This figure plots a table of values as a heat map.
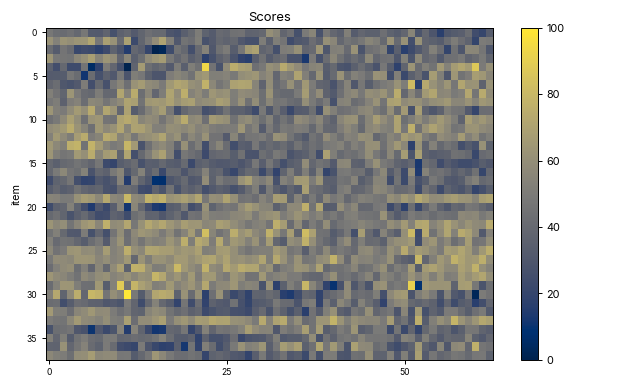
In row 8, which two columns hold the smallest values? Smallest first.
40, 2
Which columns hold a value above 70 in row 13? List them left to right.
3, 4, 6, 11
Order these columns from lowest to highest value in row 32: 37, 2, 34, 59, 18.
34, 59, 18, 37, 2
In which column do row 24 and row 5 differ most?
50
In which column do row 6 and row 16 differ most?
26
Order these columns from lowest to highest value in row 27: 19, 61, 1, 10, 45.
45, 1, 61, 19, 10
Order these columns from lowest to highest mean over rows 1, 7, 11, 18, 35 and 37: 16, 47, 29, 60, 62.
60, 29, 62, 47, 16
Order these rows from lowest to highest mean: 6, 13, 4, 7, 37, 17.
17, 37, 4, 13, 6, 7
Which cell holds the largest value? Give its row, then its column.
30, 11
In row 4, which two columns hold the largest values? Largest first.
22, 60
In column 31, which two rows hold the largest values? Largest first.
23, 24
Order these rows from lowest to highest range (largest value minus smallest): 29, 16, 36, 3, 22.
22, 16, 3, 36, 29
